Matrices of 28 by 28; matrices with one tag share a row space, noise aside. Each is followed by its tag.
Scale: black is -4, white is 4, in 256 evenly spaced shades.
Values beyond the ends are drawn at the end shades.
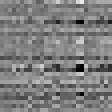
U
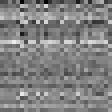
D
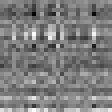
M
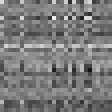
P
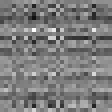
M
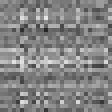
D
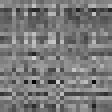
M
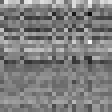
P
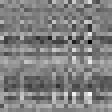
P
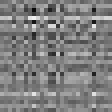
M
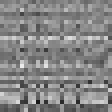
D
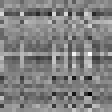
P
